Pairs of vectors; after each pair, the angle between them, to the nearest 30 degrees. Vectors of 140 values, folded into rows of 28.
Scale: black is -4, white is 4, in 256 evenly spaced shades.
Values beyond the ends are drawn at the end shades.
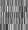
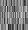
150 degrees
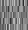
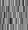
30 degrees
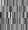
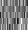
60 degrees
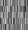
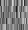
90 degrees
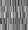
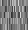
150 degrees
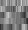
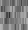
150 degrees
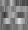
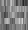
30 degrees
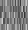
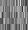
150 degrees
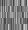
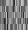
60 degrees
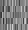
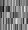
30 degrees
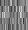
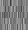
120 degrees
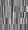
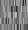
60 degrees
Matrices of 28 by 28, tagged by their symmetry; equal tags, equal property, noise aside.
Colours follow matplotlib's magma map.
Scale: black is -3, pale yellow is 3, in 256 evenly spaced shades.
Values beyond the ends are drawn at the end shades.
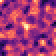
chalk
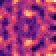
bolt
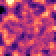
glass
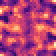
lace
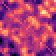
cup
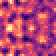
bolt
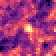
chalk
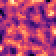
glass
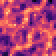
lace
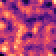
glass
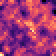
cup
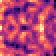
bolt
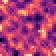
cup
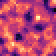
cup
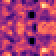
bolt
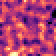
glass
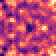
bolt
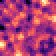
chalk
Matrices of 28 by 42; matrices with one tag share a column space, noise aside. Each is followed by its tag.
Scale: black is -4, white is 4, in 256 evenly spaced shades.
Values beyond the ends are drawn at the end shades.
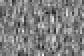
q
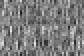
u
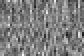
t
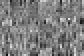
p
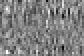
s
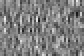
q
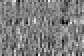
p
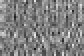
t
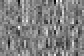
u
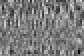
s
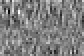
s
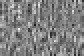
t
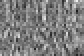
t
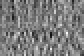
t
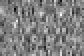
q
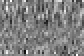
s
